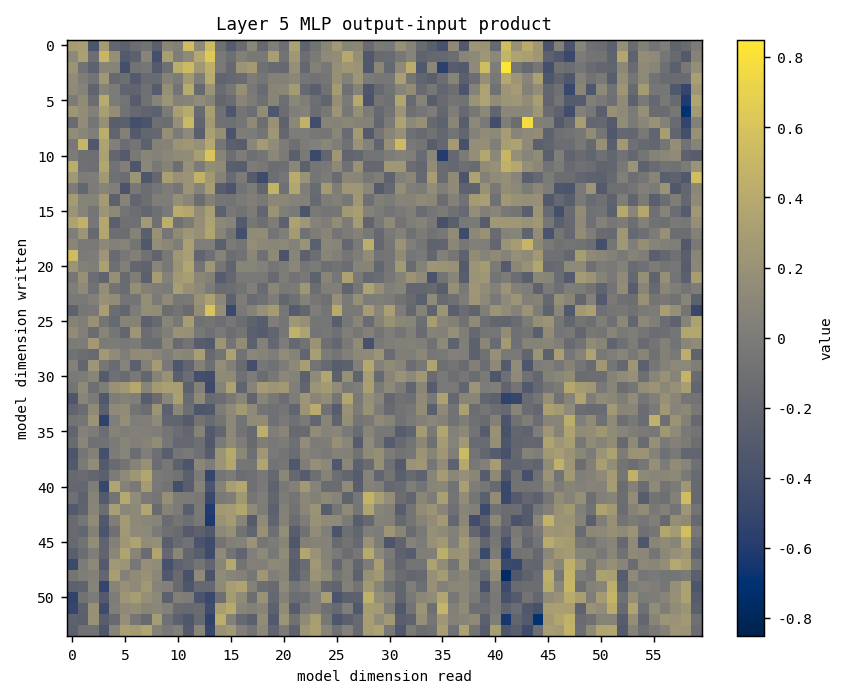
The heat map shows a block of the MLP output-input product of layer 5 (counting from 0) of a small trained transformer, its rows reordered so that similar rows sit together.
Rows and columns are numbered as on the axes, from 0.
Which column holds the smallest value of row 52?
44
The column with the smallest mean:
41
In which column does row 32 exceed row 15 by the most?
22
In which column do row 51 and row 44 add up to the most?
58
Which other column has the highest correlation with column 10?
11
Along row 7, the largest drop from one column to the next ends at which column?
23
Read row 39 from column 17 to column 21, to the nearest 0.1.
-0.1 0 -0.2 0.1 -0.2
